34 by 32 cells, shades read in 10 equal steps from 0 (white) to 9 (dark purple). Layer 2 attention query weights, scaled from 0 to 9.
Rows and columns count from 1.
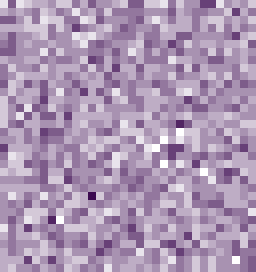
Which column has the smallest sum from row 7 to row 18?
16
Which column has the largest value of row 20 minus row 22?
26
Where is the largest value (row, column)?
25, 12
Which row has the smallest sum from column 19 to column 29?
17
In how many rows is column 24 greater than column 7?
12
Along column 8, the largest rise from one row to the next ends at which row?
29
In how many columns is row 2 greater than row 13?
15
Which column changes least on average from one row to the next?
19
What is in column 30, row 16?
4
